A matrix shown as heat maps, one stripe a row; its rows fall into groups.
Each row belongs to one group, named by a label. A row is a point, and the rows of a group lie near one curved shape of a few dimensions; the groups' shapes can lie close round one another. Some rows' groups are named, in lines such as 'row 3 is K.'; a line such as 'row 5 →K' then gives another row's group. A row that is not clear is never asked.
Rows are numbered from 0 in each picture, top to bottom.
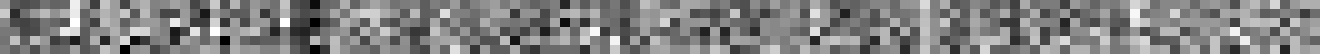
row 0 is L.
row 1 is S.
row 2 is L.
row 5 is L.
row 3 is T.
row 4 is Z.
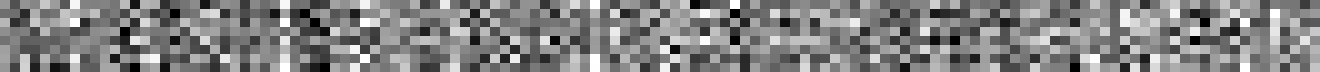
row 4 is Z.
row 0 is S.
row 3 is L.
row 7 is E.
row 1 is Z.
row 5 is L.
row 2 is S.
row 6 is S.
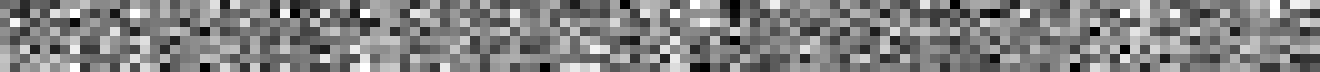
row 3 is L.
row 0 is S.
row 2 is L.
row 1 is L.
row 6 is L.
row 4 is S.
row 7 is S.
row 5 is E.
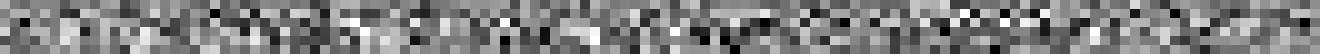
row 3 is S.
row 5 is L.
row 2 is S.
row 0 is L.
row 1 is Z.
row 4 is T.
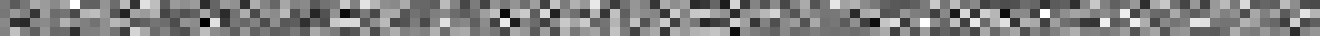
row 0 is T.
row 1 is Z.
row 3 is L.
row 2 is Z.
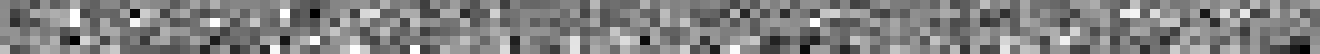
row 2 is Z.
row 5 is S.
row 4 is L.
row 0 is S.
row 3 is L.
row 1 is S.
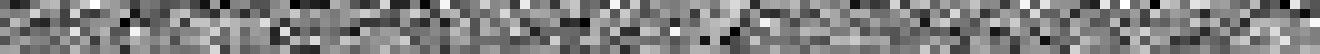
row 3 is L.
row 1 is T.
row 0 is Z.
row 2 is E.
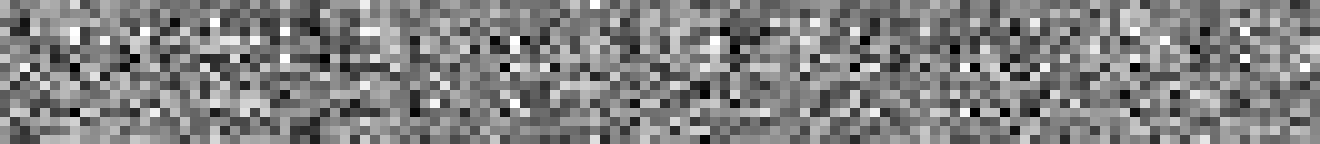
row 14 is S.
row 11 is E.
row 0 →S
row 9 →S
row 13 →S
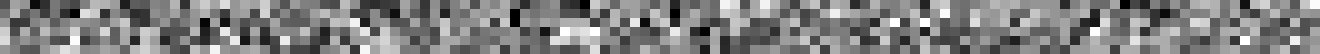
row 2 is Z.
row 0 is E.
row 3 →S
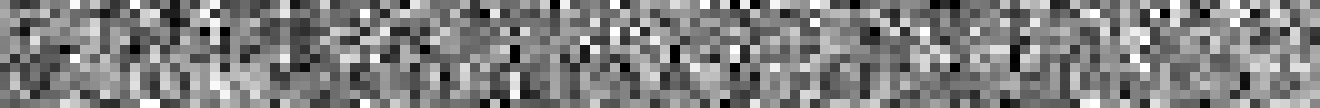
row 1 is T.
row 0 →Z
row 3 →Z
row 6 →L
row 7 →S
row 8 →E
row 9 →E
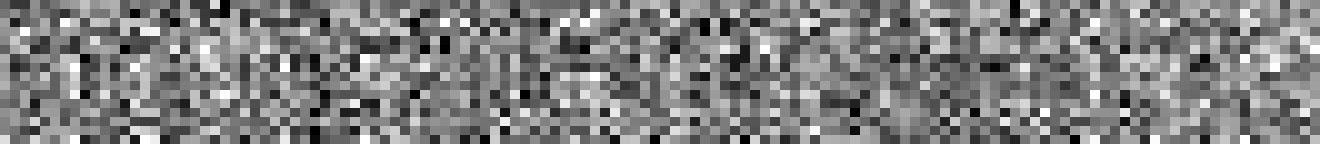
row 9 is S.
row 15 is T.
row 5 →E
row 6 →S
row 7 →L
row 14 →Z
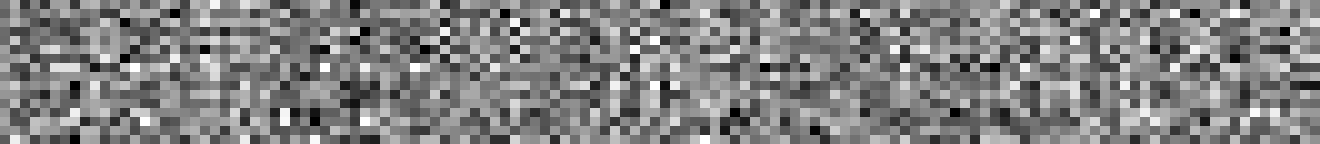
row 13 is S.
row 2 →E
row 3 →Z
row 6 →E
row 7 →L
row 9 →L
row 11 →L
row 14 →Z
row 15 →L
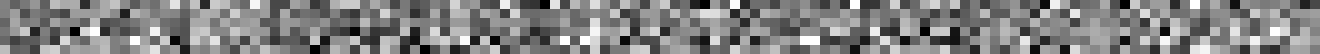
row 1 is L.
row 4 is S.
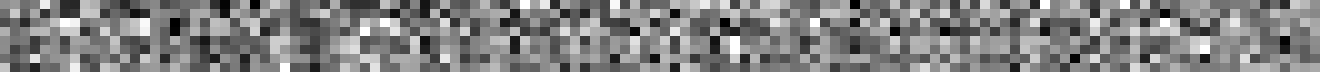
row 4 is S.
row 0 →Z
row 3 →S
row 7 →L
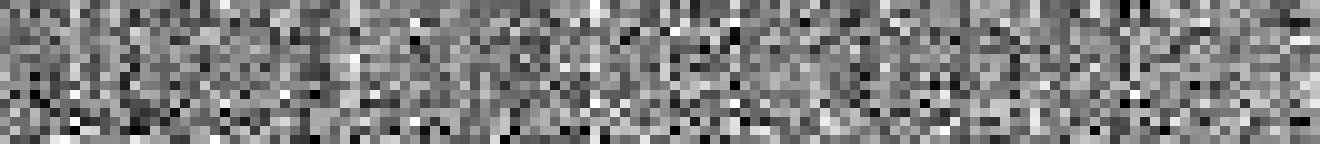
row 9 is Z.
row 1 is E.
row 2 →S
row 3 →L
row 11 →E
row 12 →Z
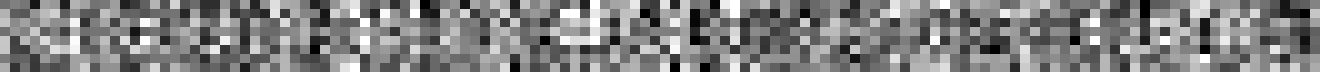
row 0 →S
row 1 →S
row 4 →S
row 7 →L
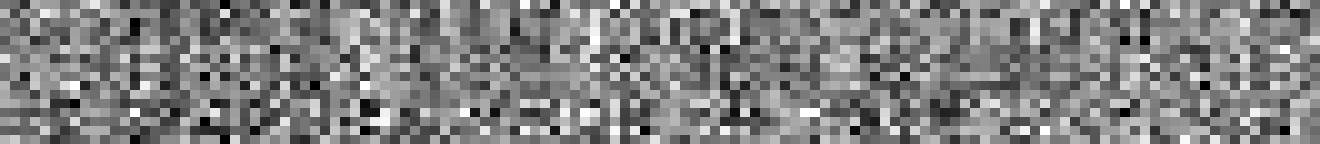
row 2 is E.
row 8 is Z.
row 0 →Z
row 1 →S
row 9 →S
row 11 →Z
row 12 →S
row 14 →Z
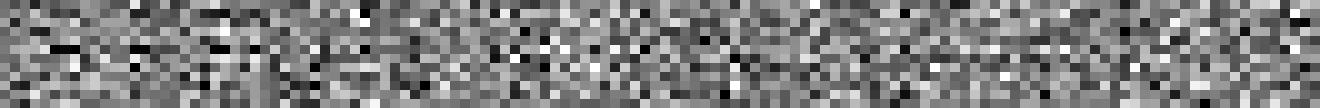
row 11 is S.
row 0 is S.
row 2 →S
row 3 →E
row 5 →Z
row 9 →Z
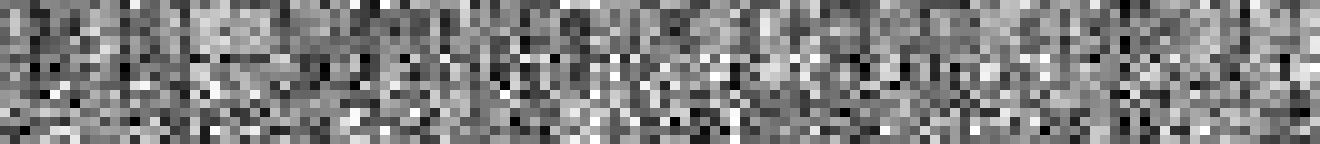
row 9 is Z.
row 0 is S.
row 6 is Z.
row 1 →E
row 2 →E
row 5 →E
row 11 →L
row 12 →S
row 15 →S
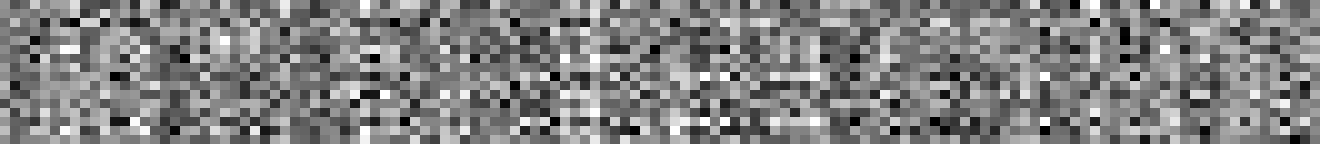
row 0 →T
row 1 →S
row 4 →E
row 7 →S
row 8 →Z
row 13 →Z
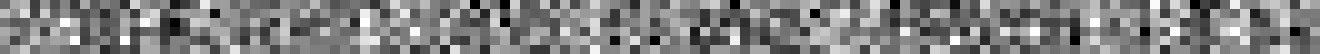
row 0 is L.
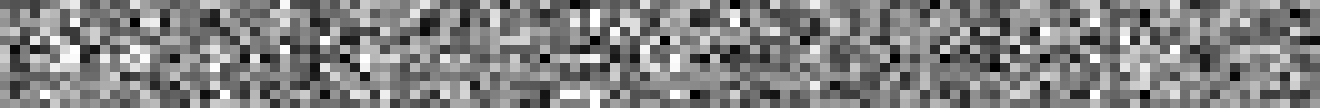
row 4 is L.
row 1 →S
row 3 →Z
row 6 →S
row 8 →L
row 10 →S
